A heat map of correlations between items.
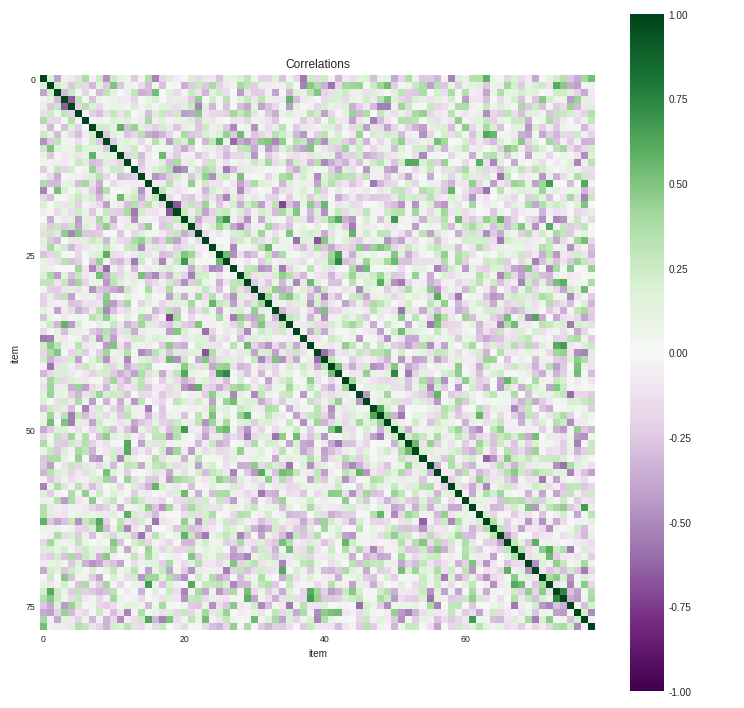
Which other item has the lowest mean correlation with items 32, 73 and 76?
4
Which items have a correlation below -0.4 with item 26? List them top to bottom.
13, 17, 70
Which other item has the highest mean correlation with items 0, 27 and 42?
46
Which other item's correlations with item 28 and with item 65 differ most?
14
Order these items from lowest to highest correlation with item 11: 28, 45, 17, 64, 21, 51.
28, 21, 51, 45, 64, 17
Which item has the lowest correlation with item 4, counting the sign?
3
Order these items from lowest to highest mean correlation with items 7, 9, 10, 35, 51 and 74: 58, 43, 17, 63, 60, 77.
77, 58, 63, 17, 43, 60
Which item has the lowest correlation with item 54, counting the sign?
63
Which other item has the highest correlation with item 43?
66
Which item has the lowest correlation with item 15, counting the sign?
47
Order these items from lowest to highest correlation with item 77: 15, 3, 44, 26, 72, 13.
13, 44, 3, 26, 72, 15
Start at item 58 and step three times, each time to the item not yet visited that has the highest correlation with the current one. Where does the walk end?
39
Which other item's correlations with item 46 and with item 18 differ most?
19
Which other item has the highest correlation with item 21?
72
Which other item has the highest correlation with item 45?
56
